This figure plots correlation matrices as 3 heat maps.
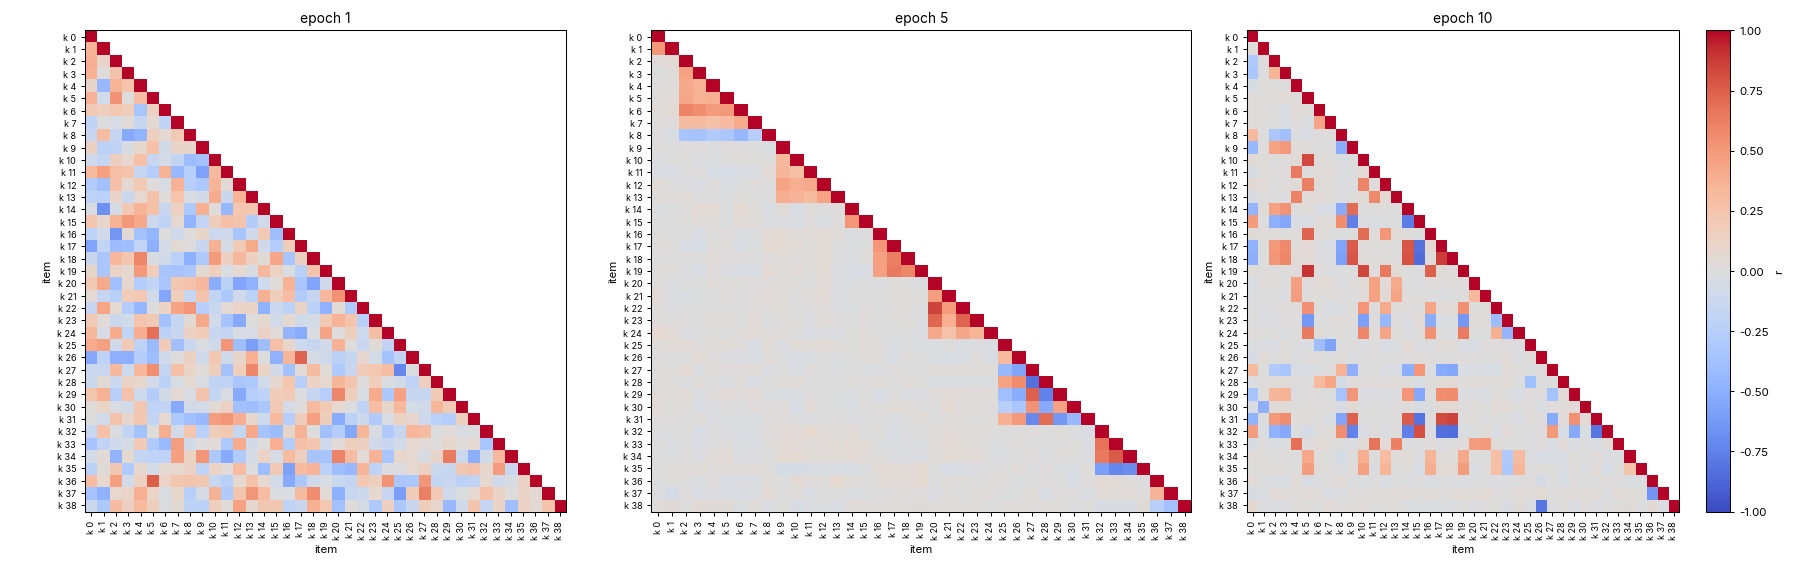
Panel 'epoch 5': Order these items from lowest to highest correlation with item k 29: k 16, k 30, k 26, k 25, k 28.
k 28, k 26, k 25, k 16, k 30
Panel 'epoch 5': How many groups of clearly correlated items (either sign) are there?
9
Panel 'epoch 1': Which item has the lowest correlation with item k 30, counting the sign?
k 7
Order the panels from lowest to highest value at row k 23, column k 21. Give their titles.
epoch 10, epoch 1, epoch 5
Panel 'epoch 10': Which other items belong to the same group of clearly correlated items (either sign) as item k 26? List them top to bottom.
k 38
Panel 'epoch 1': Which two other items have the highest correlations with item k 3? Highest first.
k 15, k 0
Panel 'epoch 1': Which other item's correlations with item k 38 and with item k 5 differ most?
k 36
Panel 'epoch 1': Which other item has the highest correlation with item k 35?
k 33
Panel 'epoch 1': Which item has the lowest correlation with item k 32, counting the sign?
k 21
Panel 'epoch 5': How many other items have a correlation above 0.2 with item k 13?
4
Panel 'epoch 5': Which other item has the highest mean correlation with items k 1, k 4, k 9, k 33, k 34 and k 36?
k 32
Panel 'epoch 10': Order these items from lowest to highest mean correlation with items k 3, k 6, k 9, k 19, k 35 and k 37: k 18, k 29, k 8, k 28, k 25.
k 8, k 25, k 28, k 29, k 18
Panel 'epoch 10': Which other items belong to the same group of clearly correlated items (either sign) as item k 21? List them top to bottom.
k 4, k 11, k 13, k 20, k 33
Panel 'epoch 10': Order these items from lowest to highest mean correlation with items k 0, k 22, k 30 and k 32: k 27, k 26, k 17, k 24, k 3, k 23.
k 17, k 3, k 23, k 26, k 24, k 27
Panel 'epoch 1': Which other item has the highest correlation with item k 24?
k 5
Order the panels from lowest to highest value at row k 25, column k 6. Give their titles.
epoch 10, epoch 5, epoch 1
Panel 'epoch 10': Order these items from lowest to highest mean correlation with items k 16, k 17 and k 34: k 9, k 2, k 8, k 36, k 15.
k 15, k 8, k 36, k 2, k 9
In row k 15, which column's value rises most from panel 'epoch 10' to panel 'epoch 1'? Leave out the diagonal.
k 18
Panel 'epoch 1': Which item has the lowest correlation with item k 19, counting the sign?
k 22
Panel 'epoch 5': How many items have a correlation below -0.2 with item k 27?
4
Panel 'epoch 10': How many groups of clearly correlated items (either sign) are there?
7
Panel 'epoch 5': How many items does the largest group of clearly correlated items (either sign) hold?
7
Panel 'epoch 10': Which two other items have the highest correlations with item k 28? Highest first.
k 7, k 6
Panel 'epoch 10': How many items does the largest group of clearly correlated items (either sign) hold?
13
